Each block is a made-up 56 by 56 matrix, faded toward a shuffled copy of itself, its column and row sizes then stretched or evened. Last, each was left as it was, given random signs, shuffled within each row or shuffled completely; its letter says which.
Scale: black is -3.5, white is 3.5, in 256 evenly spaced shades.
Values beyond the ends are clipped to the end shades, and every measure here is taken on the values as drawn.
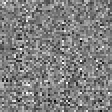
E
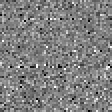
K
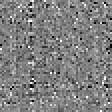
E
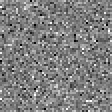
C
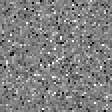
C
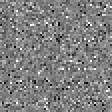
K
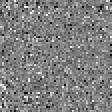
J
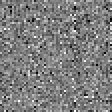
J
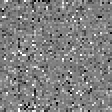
J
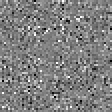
E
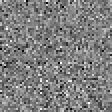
J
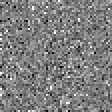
J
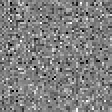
E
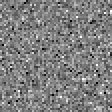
C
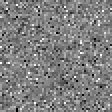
C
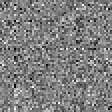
E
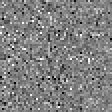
J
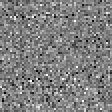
K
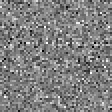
K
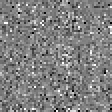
J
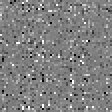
J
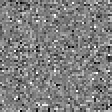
J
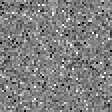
C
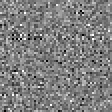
J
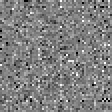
E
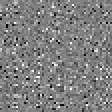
E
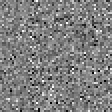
J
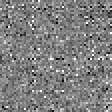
E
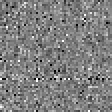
E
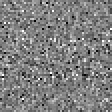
K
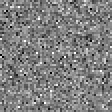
C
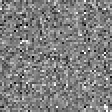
J
